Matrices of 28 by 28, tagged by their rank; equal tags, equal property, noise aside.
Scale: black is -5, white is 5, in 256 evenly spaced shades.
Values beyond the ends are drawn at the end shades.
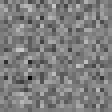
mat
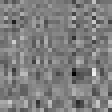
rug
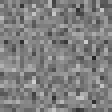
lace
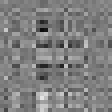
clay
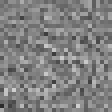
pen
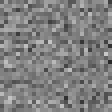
lace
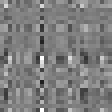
clay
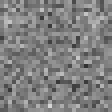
pen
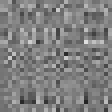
rug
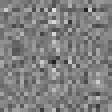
mat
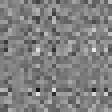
rug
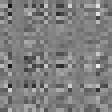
clay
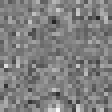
lace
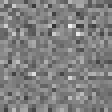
mat
